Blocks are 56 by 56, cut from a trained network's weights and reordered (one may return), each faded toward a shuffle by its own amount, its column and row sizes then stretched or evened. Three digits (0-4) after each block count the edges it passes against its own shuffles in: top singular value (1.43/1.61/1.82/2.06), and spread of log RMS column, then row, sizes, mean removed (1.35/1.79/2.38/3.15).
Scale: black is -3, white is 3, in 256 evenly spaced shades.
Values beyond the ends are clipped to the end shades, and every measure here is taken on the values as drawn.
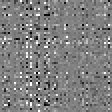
0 4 3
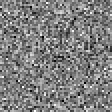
1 0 0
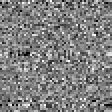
3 0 3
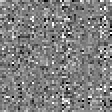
0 3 2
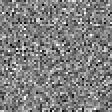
0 0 2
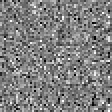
0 2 0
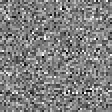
1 0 2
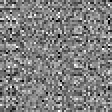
3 2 0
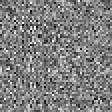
3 2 0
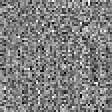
3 2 0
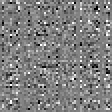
1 4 3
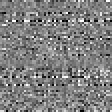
4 0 4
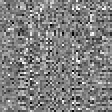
4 3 1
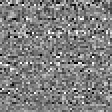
2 0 3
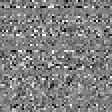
1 1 4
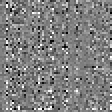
1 4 2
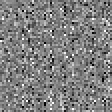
0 3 0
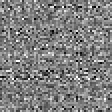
1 0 3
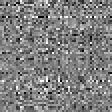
3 2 3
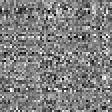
3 1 3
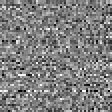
3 0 3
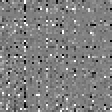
1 3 3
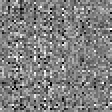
1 3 1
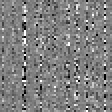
2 4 0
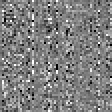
0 4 0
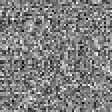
2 0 0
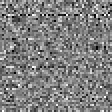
2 0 3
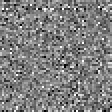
1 1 1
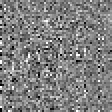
1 3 1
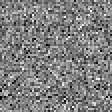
0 0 0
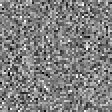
0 1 0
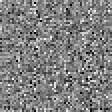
0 2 1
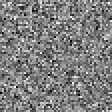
0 0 0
